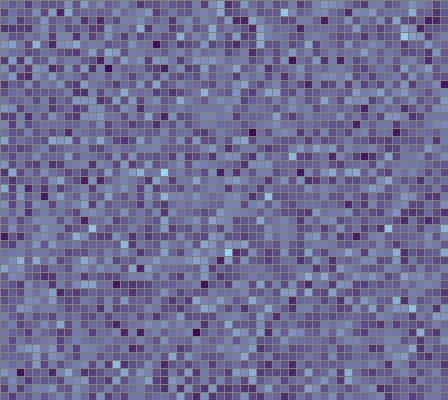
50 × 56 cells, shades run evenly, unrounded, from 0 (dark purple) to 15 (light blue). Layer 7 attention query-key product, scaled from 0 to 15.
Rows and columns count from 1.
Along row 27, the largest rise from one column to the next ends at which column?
40
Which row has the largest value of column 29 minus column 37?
32
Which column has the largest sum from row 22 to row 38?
21
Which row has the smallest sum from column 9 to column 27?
37
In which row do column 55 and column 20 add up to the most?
11
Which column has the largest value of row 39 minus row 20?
47
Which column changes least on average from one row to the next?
35
